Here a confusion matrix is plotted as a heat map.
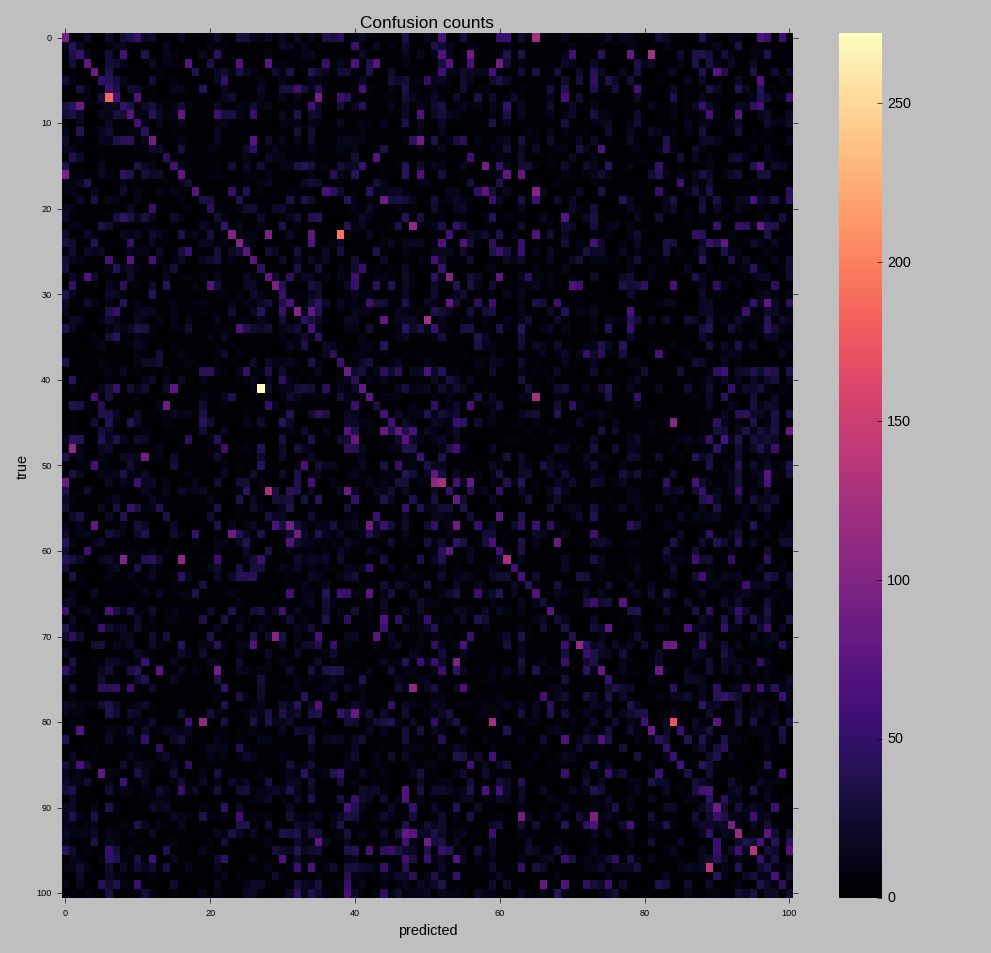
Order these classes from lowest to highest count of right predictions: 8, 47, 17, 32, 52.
17, 8, 47, 32, 52
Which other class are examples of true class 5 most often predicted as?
96
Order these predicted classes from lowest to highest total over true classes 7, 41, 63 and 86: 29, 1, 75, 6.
29, 1, 75, 6
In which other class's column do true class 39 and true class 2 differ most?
81
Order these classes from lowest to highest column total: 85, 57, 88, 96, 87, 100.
85, 57, 87, 100, 96, 88
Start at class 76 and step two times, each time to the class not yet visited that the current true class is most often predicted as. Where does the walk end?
1
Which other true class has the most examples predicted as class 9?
26
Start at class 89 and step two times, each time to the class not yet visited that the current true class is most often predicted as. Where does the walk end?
40
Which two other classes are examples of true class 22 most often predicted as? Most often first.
48, 96
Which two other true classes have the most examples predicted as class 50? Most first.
33, 94
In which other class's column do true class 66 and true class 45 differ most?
84
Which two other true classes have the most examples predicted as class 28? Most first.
53, 23
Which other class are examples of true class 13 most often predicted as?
74
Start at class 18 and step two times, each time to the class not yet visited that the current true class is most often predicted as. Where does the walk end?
42
